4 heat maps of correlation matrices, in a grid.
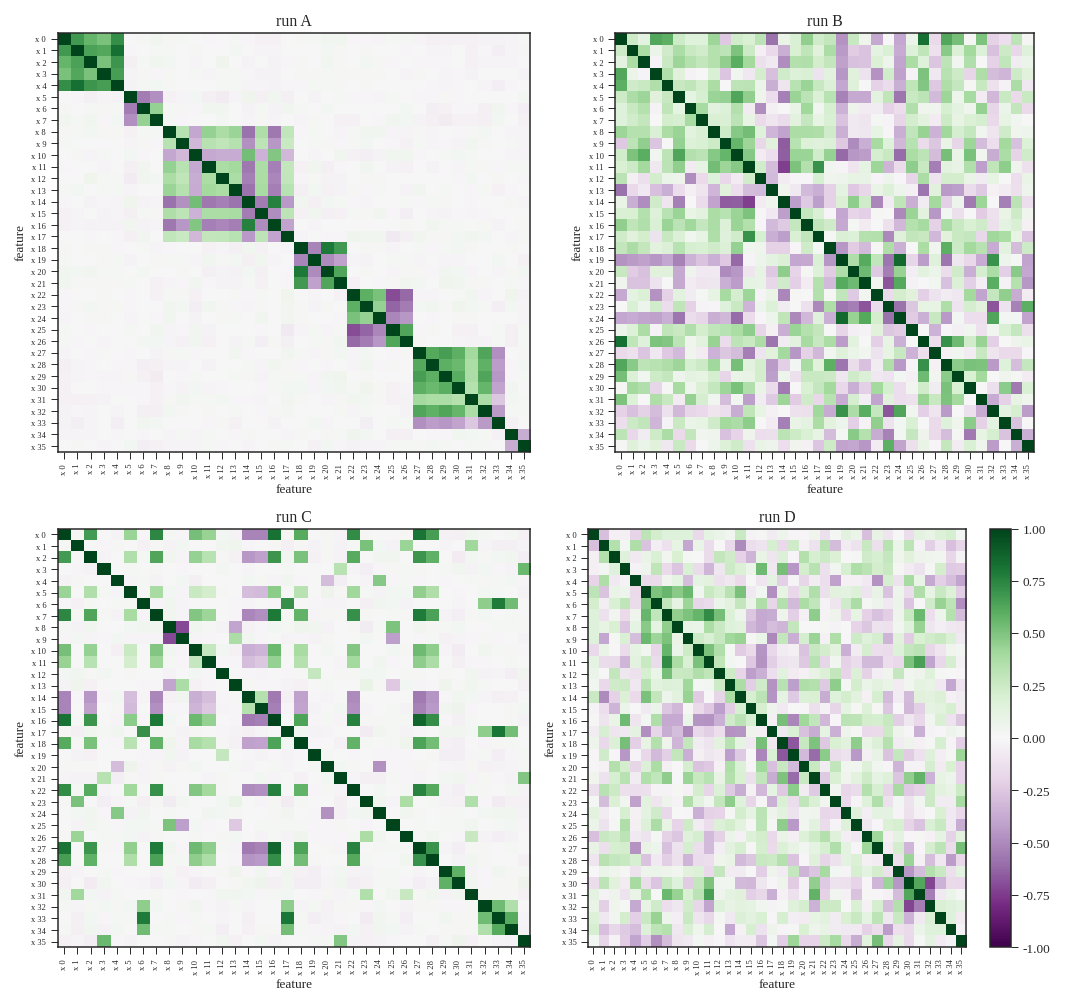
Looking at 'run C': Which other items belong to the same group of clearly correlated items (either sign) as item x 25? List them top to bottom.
x 8, x 9, x 13
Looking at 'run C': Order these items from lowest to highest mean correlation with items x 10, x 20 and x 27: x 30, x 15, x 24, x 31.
x 15, x 24, x 30, x 31
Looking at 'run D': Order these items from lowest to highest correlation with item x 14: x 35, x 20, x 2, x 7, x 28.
x 28, x 2, x 35, x 7, x 20
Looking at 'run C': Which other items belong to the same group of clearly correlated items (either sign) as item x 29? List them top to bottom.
x 30
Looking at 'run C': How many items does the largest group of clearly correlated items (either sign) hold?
13
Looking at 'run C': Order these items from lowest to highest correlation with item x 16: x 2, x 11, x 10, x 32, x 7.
x 32, x 11, x 10, x 2, x 7
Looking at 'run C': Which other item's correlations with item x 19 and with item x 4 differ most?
x 24
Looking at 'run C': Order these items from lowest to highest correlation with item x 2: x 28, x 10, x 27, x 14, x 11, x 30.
x 14, x 30, x 11, x 10, x 28, x 27
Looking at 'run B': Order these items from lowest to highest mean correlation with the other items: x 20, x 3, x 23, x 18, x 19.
x 19, x 23, x 20, x 3, x 18
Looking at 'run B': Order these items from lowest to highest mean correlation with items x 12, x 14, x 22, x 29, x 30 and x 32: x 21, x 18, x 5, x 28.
x 5, x 18, x 28, x 21
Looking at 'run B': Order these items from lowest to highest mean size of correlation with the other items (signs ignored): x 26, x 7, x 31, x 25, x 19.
x 7, x 25, x 31, x 26, x 19
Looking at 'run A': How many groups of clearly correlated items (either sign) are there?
7
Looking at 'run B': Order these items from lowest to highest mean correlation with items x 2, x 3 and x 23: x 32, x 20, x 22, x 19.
x 19, x 32, x 20, x 22
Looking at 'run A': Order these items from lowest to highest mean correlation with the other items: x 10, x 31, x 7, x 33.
x 33, x 10, x 7, x 31
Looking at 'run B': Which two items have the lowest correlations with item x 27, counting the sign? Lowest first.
x 11, x 15
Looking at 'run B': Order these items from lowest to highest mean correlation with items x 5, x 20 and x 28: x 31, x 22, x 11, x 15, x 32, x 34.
x 32, x 22, x 34, x 15, x 11, x 31
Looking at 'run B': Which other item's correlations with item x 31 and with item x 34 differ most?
x 28
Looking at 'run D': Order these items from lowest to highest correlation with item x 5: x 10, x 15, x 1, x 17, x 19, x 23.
x 17, x 1, x 19, x 15, x 10, x 23
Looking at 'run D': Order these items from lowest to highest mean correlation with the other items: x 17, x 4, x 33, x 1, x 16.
x 17, x 4, x 1, x 16, x 33
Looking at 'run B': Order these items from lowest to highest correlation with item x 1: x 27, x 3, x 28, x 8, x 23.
x 27, x 3, x 23, x 8, x 28
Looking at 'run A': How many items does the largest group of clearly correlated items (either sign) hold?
10
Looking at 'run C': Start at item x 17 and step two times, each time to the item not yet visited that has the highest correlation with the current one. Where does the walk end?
x 6
